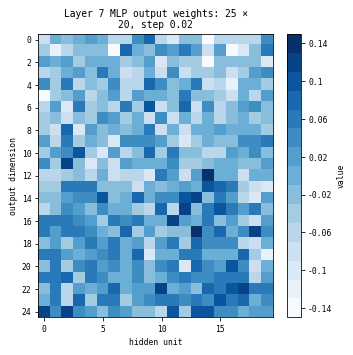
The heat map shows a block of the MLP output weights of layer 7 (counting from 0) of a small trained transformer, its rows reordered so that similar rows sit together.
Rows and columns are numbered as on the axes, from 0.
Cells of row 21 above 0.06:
1
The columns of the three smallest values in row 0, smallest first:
14, 11, 0
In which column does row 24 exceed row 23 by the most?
2
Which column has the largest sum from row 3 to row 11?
9
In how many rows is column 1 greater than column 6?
9
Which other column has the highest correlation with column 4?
13
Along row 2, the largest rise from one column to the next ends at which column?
15
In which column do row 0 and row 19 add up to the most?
8
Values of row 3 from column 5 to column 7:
0.06 0 -0.08
